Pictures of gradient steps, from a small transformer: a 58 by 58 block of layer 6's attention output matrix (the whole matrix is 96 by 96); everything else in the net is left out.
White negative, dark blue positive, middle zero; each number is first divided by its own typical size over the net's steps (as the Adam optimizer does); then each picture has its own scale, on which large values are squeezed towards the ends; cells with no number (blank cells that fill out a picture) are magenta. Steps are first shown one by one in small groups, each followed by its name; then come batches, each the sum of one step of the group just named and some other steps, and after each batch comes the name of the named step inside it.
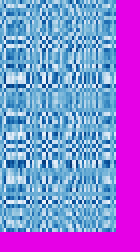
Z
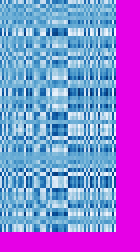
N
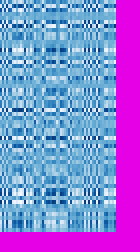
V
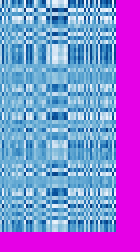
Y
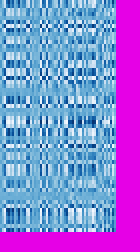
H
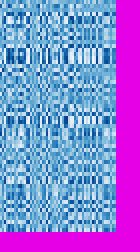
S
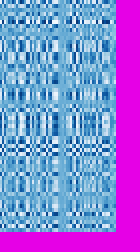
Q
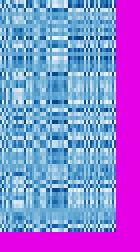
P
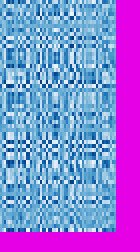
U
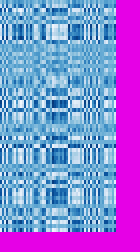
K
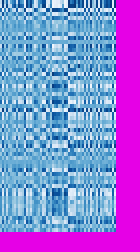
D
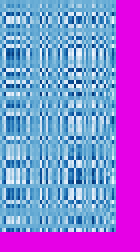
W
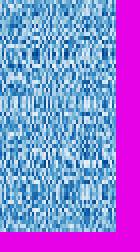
Z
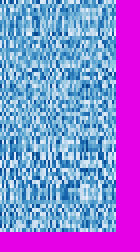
N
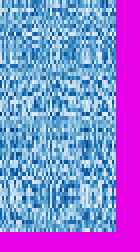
D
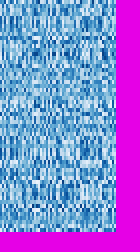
P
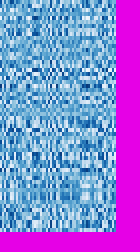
H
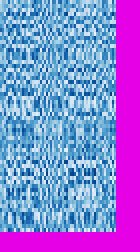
W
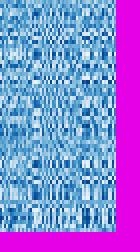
H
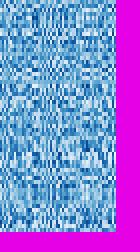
P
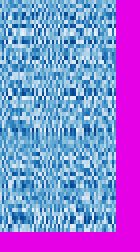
S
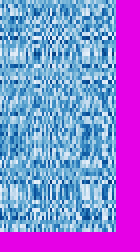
Q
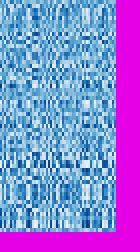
Z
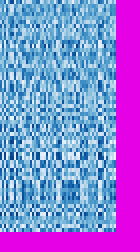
Q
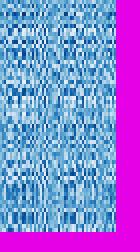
U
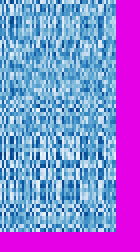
Q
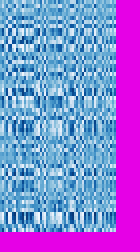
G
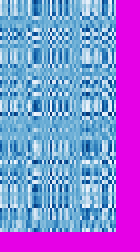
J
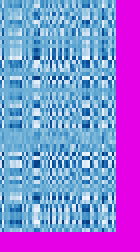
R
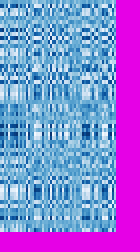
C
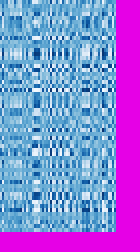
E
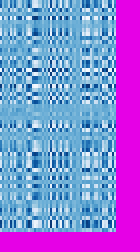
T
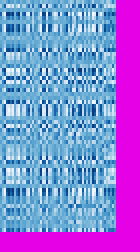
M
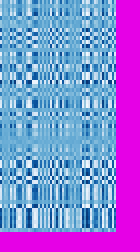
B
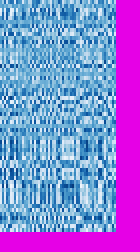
J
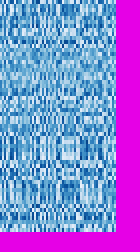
J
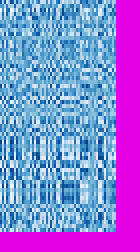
T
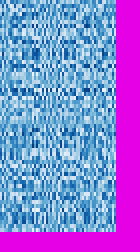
E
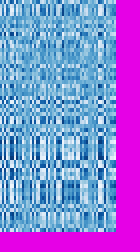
G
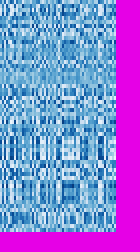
G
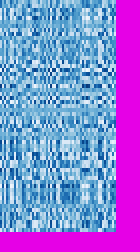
T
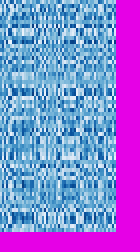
G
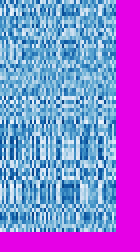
C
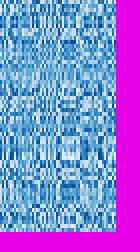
J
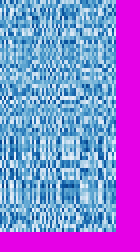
T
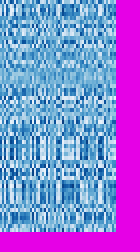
G
